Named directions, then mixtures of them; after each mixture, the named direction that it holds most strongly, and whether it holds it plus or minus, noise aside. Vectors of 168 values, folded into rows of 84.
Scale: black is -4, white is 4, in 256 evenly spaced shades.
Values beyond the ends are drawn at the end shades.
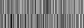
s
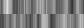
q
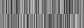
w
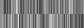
w, minus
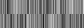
s, plus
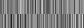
s, plus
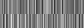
s, minus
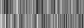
q, minus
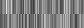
w, minus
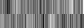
q, minus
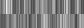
q, plus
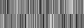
w, minus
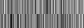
s, plus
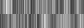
q, plus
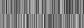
w, plus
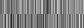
s, plus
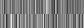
s, minus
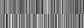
s, minus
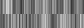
q, plus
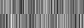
s, minus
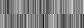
s, plus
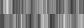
q, plus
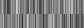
w, minus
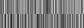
s, plus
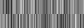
w, plus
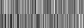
s, plus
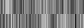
q, plus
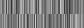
w, plus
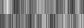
q, plus
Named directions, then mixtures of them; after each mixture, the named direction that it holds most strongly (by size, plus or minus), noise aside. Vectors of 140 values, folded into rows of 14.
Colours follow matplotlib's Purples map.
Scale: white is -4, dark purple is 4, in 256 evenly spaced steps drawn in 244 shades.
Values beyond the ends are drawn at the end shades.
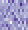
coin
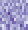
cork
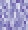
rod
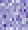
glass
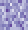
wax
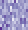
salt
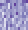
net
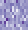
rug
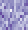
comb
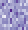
comb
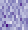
coin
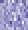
coin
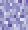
wax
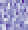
net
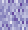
coin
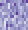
net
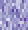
rug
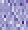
coin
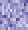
comb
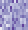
salt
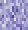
rug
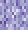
rug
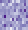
glass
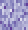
comb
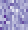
salt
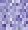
glass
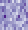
glass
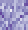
comb
